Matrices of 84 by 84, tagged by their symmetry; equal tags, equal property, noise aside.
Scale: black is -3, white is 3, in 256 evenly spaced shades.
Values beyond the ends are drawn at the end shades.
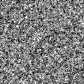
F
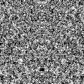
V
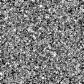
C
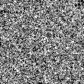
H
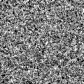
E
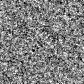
H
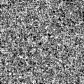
H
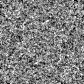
C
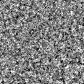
F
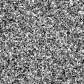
H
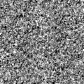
C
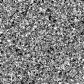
F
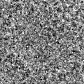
H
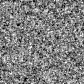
E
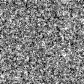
E
